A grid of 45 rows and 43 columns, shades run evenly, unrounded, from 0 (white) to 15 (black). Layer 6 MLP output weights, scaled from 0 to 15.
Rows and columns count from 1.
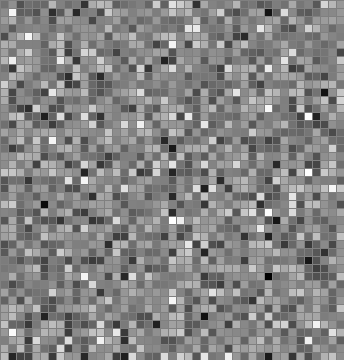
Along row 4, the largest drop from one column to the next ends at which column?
24
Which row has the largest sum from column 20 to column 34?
18
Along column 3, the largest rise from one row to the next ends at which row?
45
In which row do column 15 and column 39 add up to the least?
22
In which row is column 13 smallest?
43
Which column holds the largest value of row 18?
21
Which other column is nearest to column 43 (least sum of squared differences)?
38
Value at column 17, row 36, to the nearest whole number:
6
